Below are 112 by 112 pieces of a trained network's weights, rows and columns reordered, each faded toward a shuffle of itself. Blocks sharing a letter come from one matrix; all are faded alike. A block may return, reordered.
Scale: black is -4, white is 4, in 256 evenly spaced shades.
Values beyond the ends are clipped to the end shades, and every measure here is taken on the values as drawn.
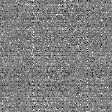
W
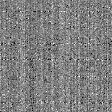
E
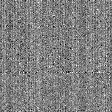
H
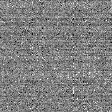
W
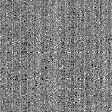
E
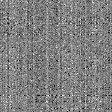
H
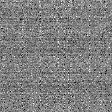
W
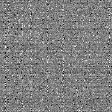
W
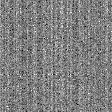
H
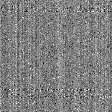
E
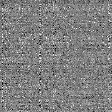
W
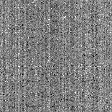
H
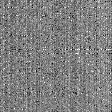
E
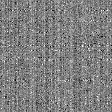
E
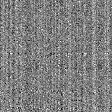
H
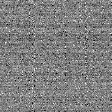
W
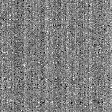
H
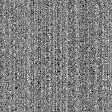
H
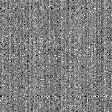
E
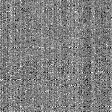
E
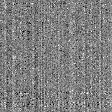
H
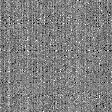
H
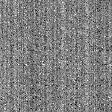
H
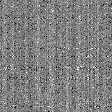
H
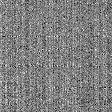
H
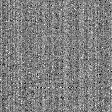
H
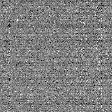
W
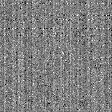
E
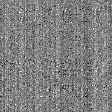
E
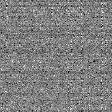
W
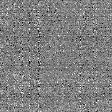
W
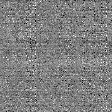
W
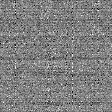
W
